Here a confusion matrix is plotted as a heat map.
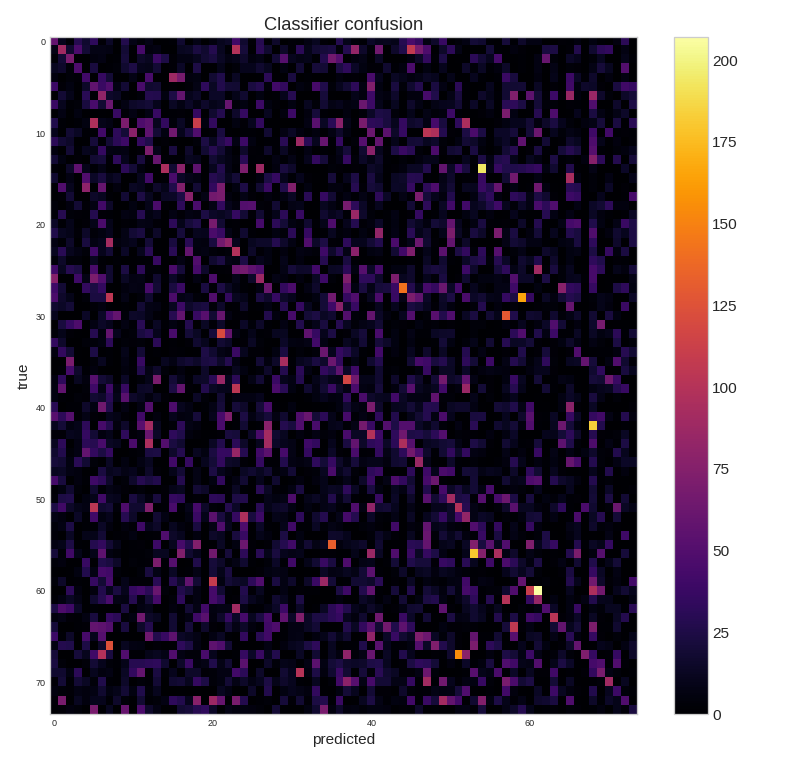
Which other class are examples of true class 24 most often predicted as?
18
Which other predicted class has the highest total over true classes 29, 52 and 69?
31
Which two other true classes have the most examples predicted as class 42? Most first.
64, 10
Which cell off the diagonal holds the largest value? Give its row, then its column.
60, 61
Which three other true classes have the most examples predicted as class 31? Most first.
69, 11, 63
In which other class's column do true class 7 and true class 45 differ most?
23
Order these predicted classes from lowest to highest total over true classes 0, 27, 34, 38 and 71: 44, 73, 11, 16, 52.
73, 11, 16, 52, 44
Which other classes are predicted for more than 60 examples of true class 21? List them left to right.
41, 50, 56
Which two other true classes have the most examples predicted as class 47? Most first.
10, 70
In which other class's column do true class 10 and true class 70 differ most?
48
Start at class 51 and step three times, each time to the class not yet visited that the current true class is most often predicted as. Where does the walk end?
65
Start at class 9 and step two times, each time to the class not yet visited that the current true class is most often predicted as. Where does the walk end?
37
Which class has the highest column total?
68
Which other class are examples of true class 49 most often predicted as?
55
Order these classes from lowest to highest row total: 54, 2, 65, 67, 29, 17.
54, 29, 2, 17, 65, 67
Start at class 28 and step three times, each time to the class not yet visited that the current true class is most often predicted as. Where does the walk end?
50
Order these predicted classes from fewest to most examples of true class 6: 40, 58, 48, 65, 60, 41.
41, 48, 40, 60, 58, 65
